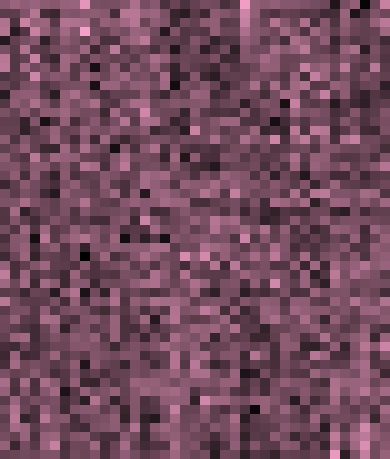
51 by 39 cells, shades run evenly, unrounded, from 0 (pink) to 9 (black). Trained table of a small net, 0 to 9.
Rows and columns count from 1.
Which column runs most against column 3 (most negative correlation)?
32
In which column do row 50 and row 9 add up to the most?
22
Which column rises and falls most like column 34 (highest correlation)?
37
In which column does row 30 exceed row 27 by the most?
25
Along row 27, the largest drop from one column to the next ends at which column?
5
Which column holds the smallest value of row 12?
30
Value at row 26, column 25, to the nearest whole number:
3
